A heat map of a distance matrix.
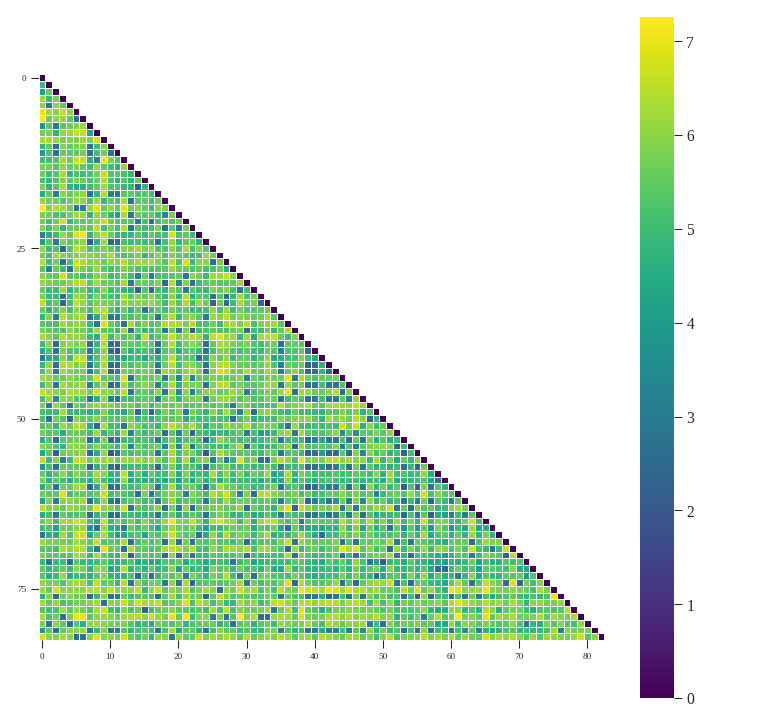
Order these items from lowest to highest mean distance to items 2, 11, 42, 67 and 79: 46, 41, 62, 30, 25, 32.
62, 41, 32, 25, 30, 46
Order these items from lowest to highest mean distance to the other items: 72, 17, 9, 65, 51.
17, 72, 51, 65, 9
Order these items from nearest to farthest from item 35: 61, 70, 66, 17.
17, 66, 70, 61
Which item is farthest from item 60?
75
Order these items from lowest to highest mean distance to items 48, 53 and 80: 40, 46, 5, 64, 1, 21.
1, 64, 40, 21, 5, 46
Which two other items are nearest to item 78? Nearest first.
15, 34
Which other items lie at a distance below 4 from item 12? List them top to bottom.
8, 36, 51, 66, 69
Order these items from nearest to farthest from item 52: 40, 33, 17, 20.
20, 33, 40, 17
